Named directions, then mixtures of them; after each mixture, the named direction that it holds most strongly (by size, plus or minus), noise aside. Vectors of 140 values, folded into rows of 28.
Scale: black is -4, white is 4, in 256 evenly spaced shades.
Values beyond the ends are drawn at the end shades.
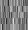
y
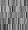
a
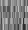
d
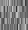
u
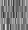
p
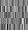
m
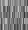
d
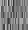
p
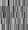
p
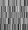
a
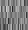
a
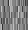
y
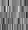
a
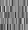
m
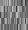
u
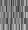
d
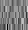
m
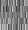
a
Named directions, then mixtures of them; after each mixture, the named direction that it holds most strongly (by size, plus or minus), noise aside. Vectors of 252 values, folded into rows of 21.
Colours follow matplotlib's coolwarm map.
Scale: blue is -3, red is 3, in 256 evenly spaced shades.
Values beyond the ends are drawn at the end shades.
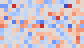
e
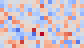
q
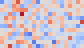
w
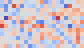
e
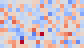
q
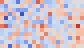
w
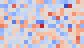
e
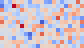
e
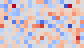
e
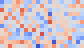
w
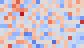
w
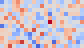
w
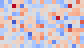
e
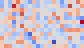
w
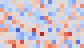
q
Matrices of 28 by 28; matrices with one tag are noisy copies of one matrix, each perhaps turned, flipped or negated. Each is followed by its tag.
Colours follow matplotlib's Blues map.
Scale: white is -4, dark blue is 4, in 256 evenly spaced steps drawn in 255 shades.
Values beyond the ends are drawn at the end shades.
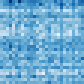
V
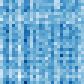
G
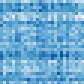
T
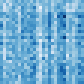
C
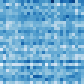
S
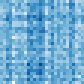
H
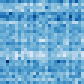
T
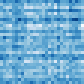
G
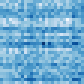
C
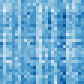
C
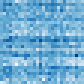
C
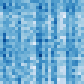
C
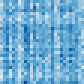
G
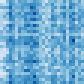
V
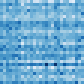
S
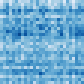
V
